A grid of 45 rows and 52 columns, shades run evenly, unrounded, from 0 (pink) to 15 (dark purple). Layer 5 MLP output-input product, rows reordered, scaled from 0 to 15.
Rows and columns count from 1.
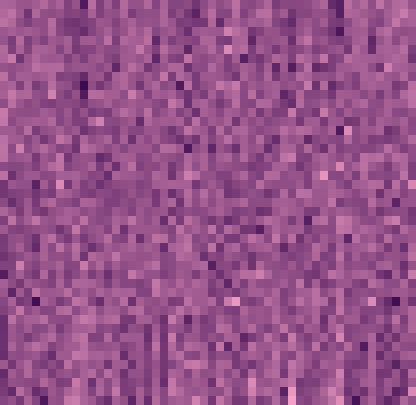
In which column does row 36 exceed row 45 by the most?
37
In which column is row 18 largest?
13
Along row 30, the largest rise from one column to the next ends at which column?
27
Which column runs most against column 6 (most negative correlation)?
9
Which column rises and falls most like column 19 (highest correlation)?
48
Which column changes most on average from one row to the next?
29
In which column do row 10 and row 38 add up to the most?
23
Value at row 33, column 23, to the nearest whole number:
7
